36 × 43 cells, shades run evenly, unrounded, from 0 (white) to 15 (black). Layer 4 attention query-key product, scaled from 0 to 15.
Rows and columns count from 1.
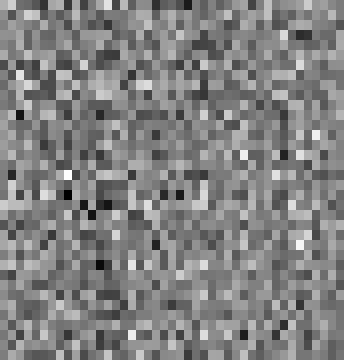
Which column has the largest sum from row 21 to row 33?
13
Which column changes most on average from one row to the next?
9
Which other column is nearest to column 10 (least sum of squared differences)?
22
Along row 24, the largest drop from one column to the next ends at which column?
15
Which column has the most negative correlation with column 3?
7
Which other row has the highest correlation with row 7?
20
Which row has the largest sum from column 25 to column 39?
10
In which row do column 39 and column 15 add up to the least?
24
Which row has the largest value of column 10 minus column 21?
18
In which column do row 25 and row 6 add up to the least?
38
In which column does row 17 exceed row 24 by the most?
39
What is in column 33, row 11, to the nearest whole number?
11
